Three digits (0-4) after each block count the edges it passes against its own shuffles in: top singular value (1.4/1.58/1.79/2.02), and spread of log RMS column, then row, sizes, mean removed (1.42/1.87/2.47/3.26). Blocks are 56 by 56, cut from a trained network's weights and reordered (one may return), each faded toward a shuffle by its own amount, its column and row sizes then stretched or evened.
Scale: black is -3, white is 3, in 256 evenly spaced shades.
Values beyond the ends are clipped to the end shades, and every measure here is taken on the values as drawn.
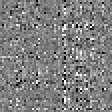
1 3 2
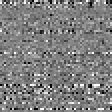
3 1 4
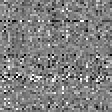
0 2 3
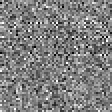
3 0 2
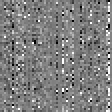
1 4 0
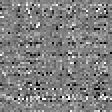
1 2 3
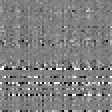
3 0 4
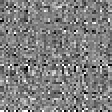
4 3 3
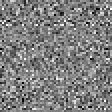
2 0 3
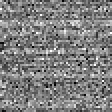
2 0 0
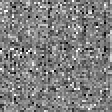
0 0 1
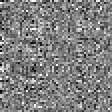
4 3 1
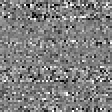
0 0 4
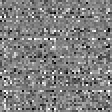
0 2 4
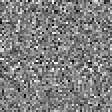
1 1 2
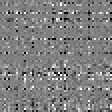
3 3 4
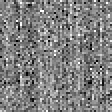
2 1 0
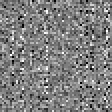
1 3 0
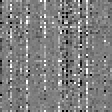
4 4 2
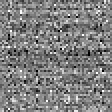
2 2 0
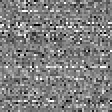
1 0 3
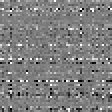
2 2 4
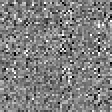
1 2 2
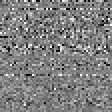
0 0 4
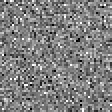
0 0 0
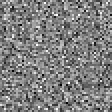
1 0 0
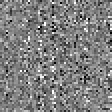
0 3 0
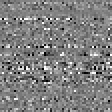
2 1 4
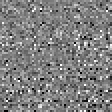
0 2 3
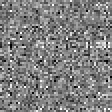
1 1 2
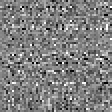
2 2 3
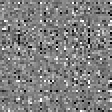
1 3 3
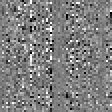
0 4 1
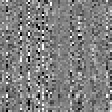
4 4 0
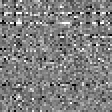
3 1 3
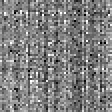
4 1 2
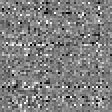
0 2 3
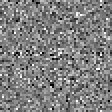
1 1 1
